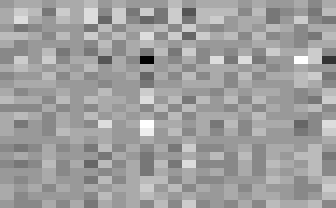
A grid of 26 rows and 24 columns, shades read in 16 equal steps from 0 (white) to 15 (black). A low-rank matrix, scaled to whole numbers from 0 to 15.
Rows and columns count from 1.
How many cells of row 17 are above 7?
1
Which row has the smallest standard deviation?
18
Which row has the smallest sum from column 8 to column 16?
16
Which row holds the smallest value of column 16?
8
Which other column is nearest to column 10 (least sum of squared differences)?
21
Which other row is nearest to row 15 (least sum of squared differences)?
9
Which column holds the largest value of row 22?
11
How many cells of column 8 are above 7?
3
